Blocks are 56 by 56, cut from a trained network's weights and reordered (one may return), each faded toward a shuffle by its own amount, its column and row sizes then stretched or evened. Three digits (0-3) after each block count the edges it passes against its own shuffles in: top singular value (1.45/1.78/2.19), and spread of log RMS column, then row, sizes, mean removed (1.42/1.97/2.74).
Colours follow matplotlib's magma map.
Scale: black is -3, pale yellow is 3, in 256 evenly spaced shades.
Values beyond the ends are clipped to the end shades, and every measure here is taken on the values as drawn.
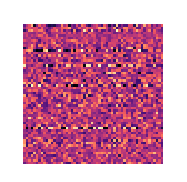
1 0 3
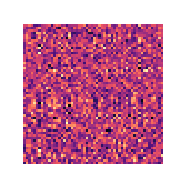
2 1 1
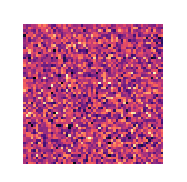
0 0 1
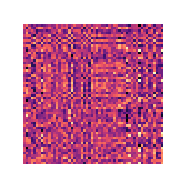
3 3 0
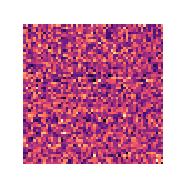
1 0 1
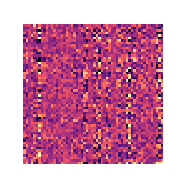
2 3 1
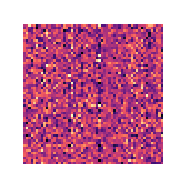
1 2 0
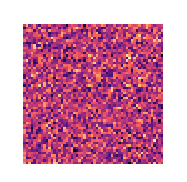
1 0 0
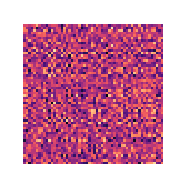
3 0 2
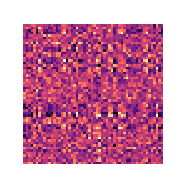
3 1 2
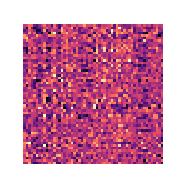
2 1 2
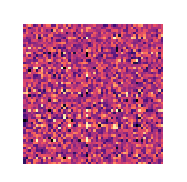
1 2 2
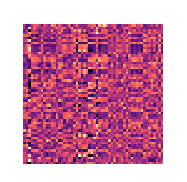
3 2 0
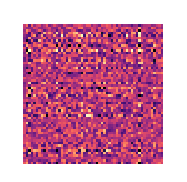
1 2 3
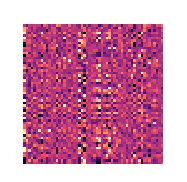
3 3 0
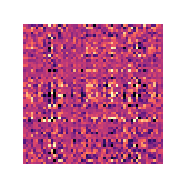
3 3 3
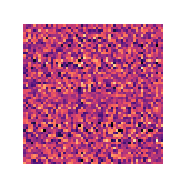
0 1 2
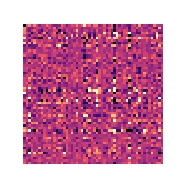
0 3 3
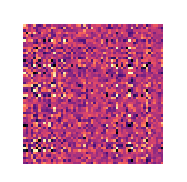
3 3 2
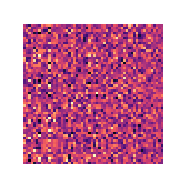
2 2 0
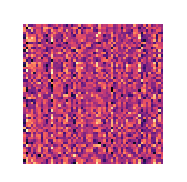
3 3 0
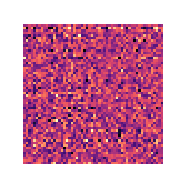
0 2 2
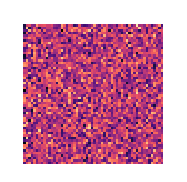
0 2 0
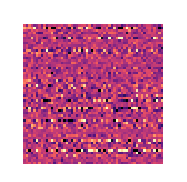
1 0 3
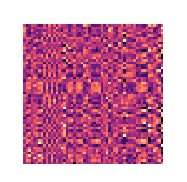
3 2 0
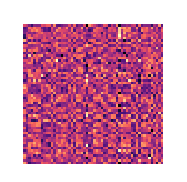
3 1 1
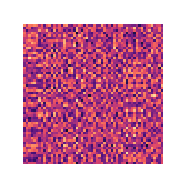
3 1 0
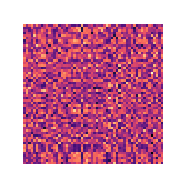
3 1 0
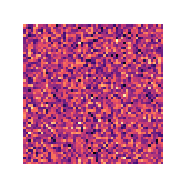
1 1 0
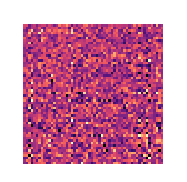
1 2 1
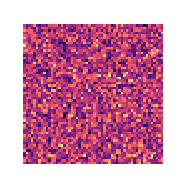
0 0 1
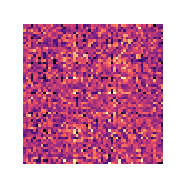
1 2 2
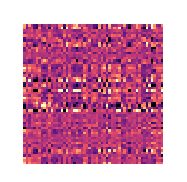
3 2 3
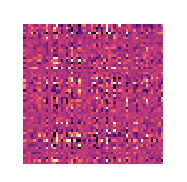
2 3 3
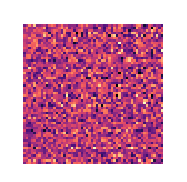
1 1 2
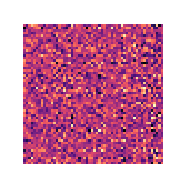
0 2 2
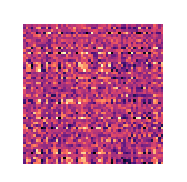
3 0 3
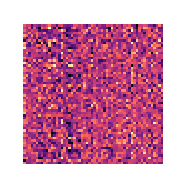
2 2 1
